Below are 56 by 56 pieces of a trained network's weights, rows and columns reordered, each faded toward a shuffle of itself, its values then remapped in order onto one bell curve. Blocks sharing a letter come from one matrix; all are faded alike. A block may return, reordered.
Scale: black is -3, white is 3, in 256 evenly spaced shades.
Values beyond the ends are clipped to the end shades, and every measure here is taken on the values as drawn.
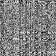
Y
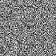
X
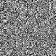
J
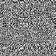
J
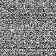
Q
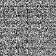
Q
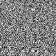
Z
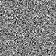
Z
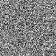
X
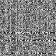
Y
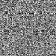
X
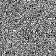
Z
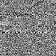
X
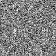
Z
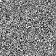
Z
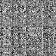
Y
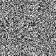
X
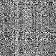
Y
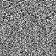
J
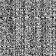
Y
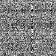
Q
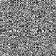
J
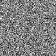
Z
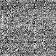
Q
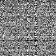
Q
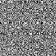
J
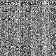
Y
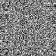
Z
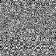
J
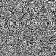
Z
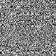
J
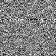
X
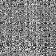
Y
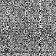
Q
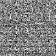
Q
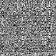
Q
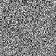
J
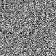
Z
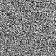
Z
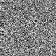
Z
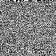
X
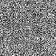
X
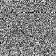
X
